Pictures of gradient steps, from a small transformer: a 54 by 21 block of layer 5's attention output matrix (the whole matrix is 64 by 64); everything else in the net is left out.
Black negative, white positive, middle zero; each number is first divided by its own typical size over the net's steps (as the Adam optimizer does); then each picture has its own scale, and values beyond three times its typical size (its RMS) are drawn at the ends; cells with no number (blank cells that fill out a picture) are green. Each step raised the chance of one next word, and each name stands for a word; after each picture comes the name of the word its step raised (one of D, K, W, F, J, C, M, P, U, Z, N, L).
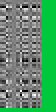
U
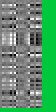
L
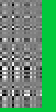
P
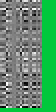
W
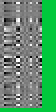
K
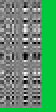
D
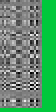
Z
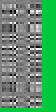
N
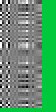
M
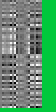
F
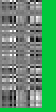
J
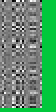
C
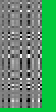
Z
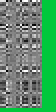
C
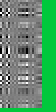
F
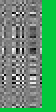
F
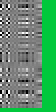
U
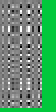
N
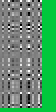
C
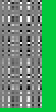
J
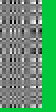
K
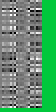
W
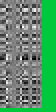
D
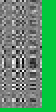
Z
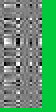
L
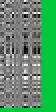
F
